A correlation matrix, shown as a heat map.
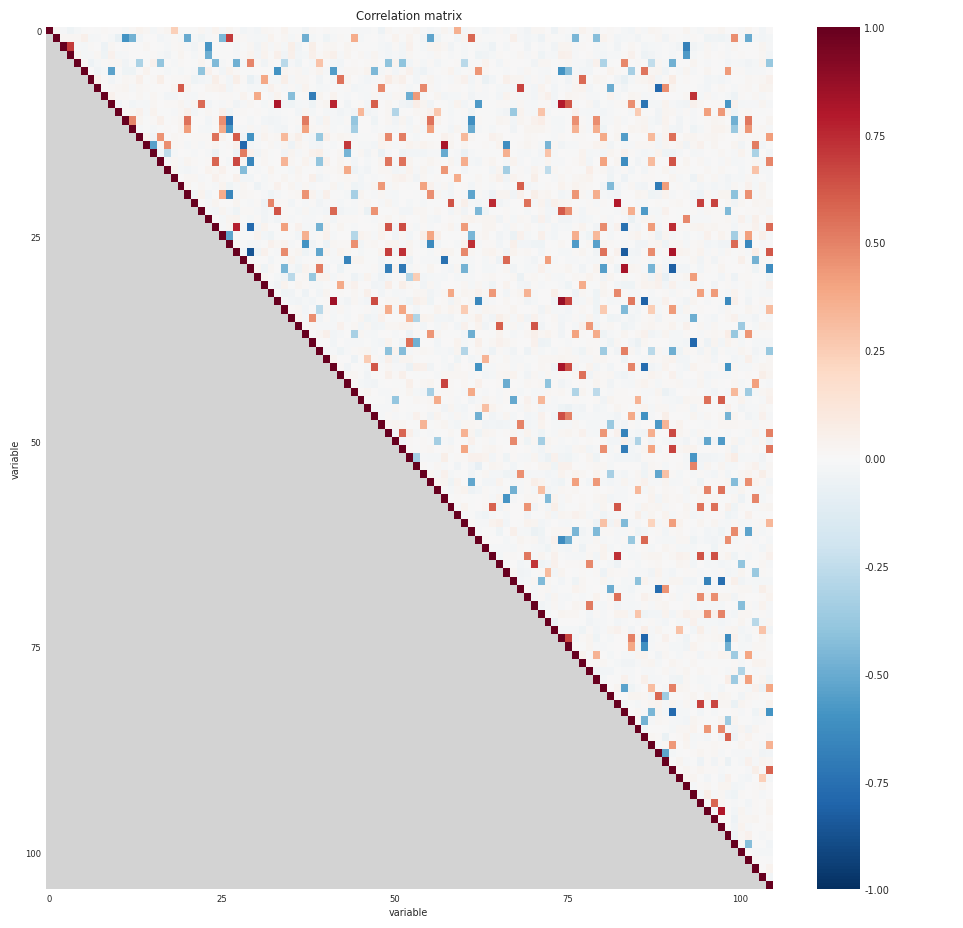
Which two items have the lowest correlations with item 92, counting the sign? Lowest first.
2, 3
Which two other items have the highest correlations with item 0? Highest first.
59, 18
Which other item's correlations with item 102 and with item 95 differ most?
97
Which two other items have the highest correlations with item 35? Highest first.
38, 52
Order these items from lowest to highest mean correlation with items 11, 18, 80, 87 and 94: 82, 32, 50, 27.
50, 32, 82, 27
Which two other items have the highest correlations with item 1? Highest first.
26, 61
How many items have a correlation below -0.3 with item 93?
3
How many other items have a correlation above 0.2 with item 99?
4
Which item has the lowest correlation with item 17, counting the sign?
28
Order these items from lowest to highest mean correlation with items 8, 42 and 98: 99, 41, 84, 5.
41, 84, 99, 5
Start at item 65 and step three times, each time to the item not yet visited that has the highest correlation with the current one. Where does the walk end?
78
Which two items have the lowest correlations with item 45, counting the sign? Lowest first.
67, 50
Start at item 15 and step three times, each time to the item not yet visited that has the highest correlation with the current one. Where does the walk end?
72
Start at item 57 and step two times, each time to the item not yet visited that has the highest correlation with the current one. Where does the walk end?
43
